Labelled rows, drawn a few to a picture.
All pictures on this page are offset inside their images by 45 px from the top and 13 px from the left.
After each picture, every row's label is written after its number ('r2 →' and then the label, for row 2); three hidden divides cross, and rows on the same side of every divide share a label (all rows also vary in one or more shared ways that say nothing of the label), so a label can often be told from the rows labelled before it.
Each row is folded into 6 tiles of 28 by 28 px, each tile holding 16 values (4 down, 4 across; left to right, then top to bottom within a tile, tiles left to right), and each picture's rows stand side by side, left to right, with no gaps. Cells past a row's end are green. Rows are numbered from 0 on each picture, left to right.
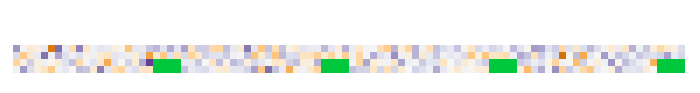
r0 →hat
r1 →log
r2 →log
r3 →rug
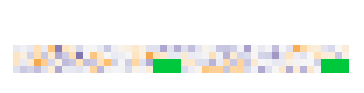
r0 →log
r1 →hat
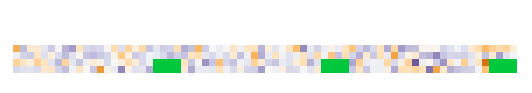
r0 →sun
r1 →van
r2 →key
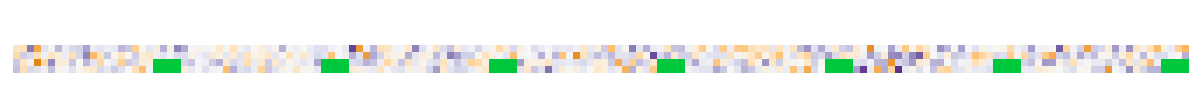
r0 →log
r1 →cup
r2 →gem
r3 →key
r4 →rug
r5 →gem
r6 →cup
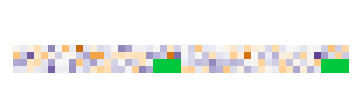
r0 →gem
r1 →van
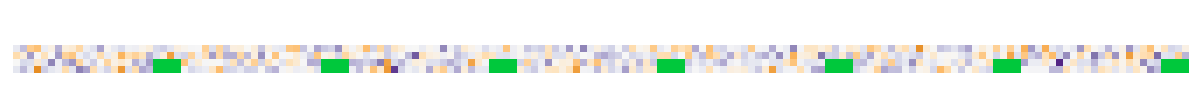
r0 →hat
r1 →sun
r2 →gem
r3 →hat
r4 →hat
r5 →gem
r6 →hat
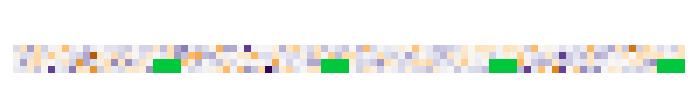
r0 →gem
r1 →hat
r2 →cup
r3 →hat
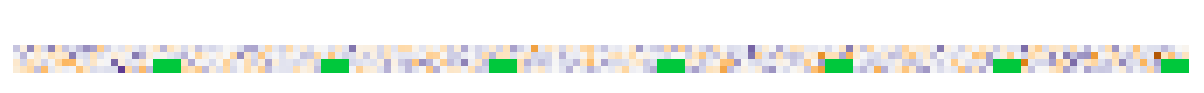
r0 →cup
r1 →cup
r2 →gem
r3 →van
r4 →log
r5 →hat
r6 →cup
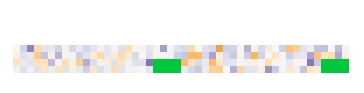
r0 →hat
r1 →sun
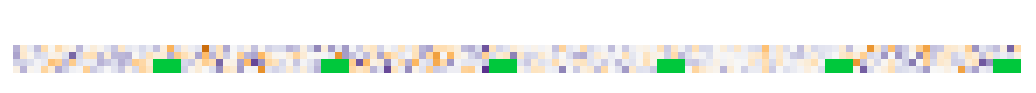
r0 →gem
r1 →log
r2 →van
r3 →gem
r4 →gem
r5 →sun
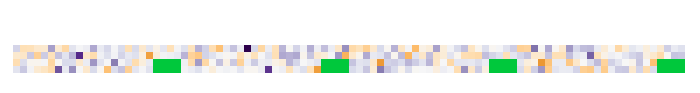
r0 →gem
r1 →log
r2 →key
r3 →key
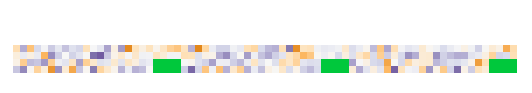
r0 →hat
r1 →hat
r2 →gem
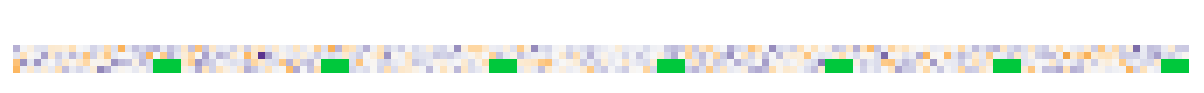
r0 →van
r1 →sun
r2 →log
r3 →key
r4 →hat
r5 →rug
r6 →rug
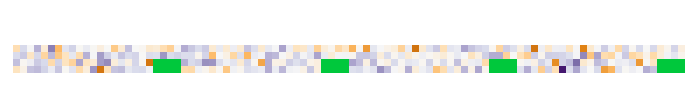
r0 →rug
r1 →cup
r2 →rug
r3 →rug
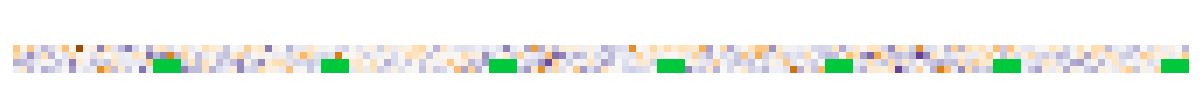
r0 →rug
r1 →log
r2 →sun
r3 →cup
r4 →key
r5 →gem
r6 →log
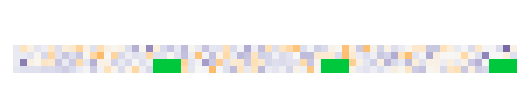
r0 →rug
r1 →van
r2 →sun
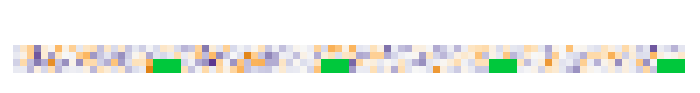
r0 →rug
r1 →cup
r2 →log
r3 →rug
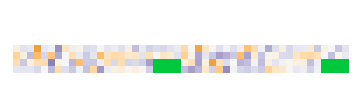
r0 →hat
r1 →key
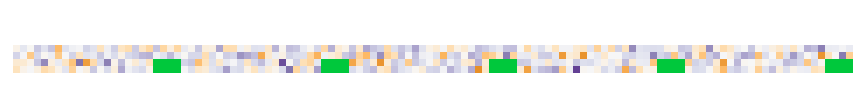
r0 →van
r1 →gem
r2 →key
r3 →rug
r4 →rug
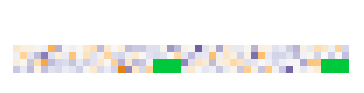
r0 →key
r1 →gem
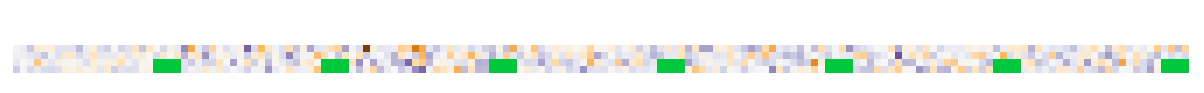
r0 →log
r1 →gem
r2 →van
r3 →van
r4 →gem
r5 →hat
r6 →sun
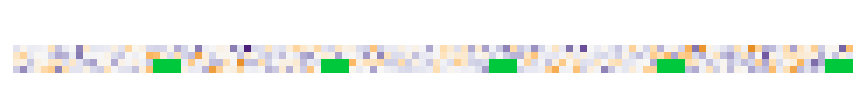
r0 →log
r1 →hat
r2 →sun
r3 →hat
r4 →sun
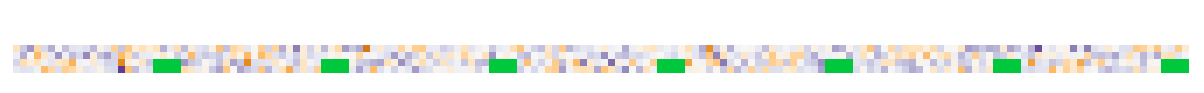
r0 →hat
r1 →gem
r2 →cup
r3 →key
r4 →sun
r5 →rug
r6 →hat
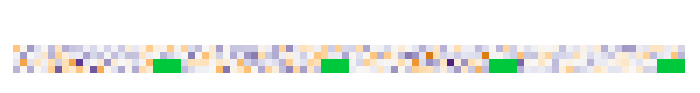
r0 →key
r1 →log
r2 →gem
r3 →log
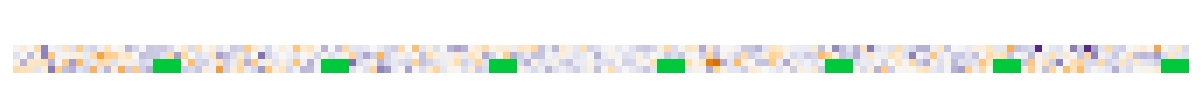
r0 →van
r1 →sun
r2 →gem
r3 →rug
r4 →key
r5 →gem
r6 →hat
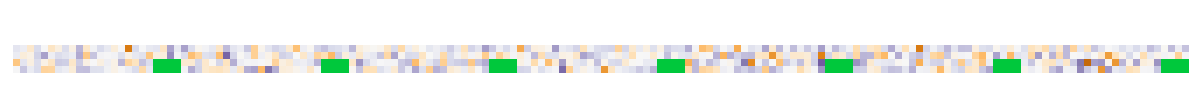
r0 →sun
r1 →hat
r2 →cup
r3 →key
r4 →cup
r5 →gem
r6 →gem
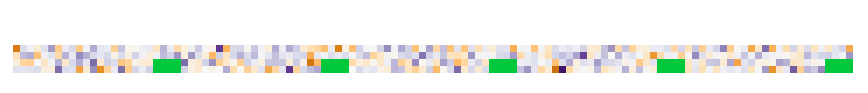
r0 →key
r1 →gem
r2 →sun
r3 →log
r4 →van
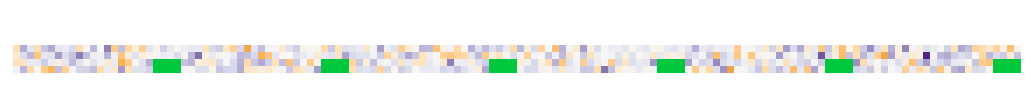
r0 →hat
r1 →gem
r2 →van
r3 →hat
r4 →cup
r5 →log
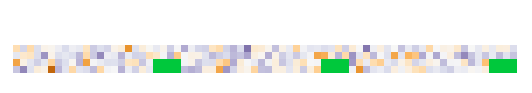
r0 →sun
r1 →log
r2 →key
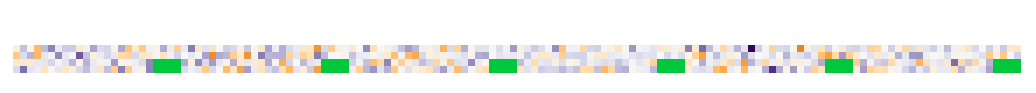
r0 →hat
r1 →hat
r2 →key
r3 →rug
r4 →hat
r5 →cup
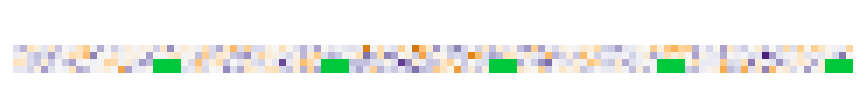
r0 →sun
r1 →rug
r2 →gem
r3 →cup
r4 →sun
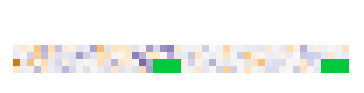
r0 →sun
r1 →van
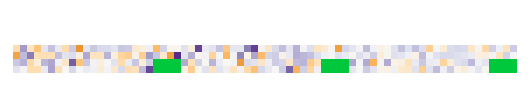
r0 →cup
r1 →gem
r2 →log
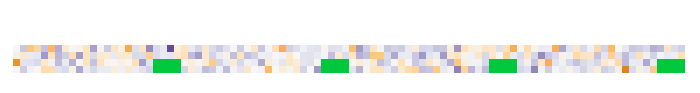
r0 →sun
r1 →key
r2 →hat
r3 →key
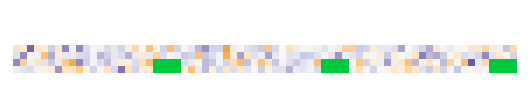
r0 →log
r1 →van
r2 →sun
